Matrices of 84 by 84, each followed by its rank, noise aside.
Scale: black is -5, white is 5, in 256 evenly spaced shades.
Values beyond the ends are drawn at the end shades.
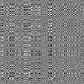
two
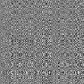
four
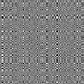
one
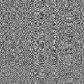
four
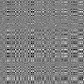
one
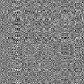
four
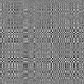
one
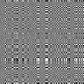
one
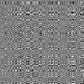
three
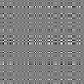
one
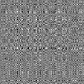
four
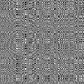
three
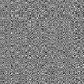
four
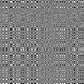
one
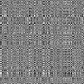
three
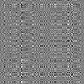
three
